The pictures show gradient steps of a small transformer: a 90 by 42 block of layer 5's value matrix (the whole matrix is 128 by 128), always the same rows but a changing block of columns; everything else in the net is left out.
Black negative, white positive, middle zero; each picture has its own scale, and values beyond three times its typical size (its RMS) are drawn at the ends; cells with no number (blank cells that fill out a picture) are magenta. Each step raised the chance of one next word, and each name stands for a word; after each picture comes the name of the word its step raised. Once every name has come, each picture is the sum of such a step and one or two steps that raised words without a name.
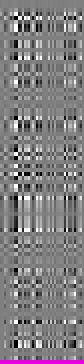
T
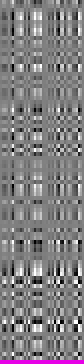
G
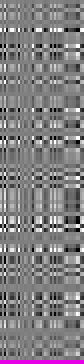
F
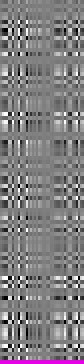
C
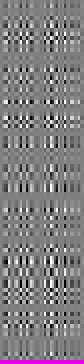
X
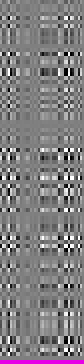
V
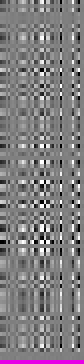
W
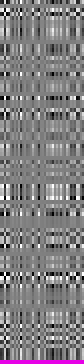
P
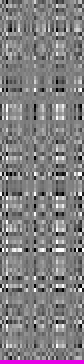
T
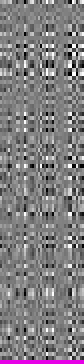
V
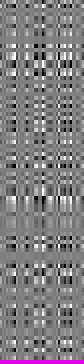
V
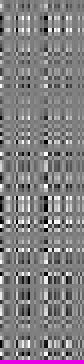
F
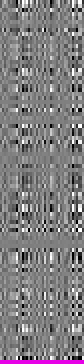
F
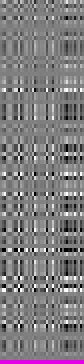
T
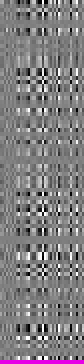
F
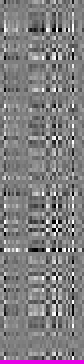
F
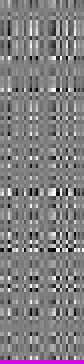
V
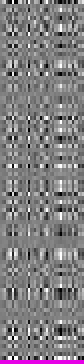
X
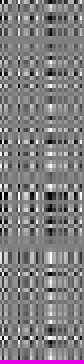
F
